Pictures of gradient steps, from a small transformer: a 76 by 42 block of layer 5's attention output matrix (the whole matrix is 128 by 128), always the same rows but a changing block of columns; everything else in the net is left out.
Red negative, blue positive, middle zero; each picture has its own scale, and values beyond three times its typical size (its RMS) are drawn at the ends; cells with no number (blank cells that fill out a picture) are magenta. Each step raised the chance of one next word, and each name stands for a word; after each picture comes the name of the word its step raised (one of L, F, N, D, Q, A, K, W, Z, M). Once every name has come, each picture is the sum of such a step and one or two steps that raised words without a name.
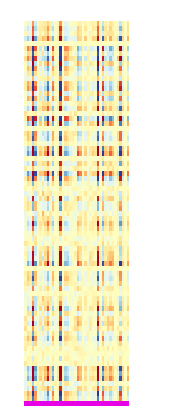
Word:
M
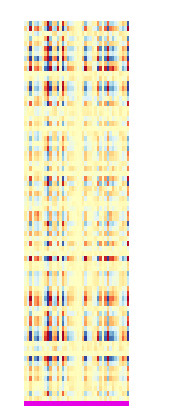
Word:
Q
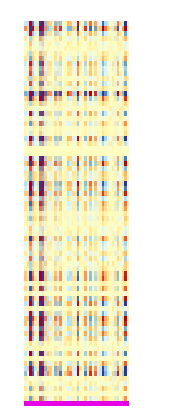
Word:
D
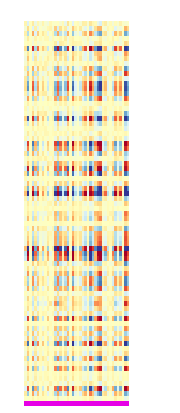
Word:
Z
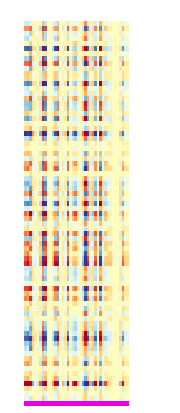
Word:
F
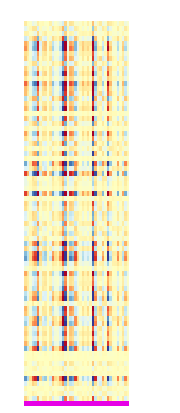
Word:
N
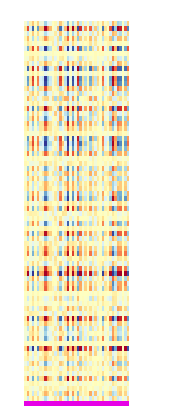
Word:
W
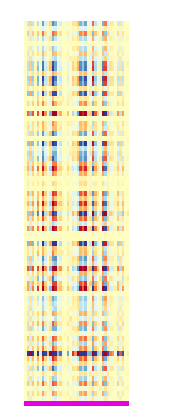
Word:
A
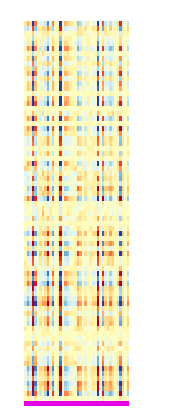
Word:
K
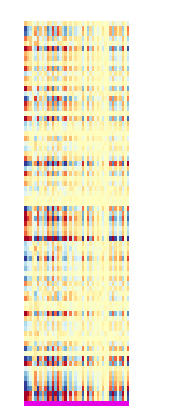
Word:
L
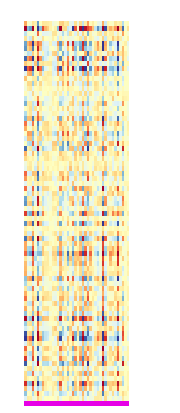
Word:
W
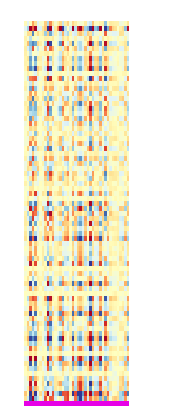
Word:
L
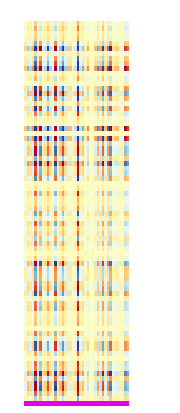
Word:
M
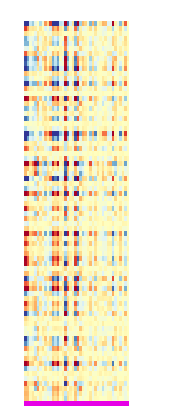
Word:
F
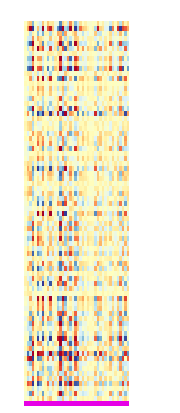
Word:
A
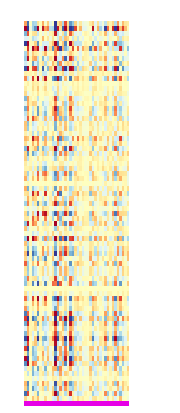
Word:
W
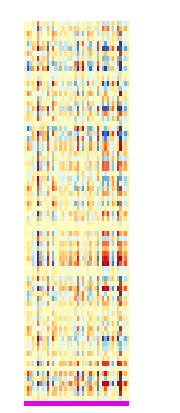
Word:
F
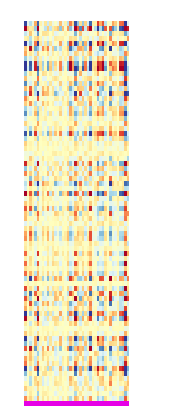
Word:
D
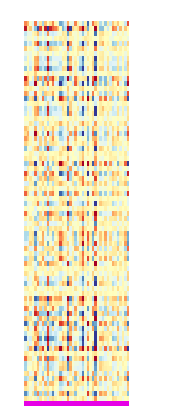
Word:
N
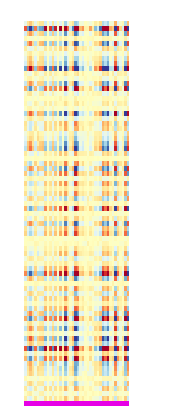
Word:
W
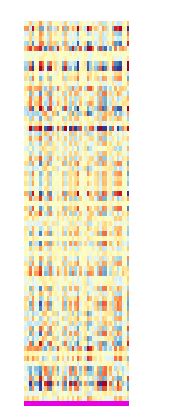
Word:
K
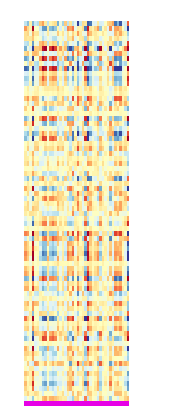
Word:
W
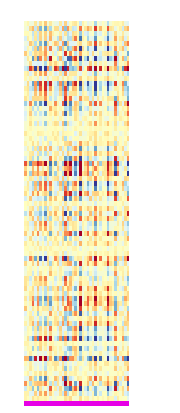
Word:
Q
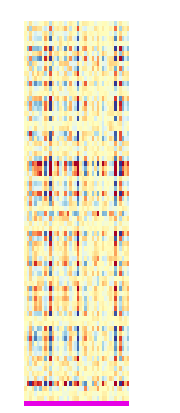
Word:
F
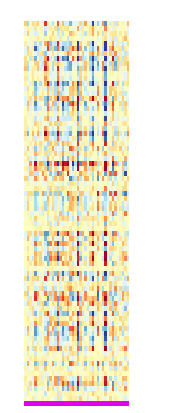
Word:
N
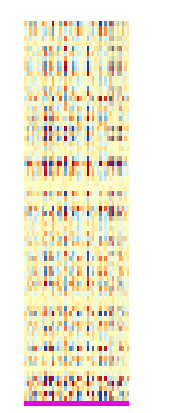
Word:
L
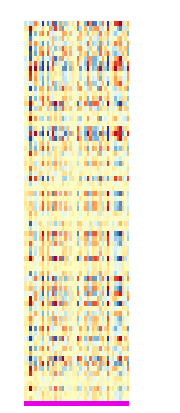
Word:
Q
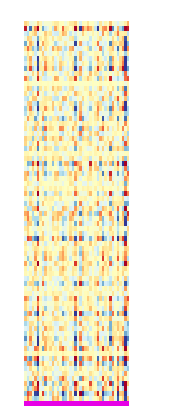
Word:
L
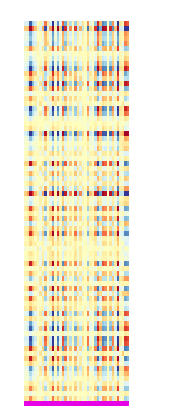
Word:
F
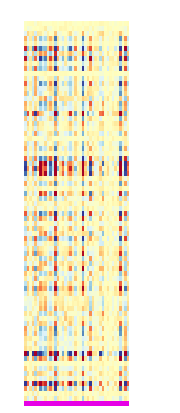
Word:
A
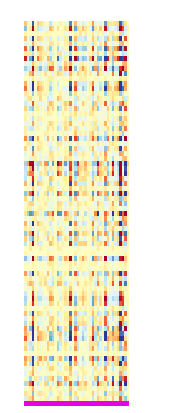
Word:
Q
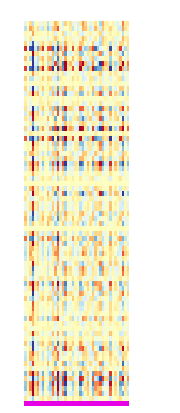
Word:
W
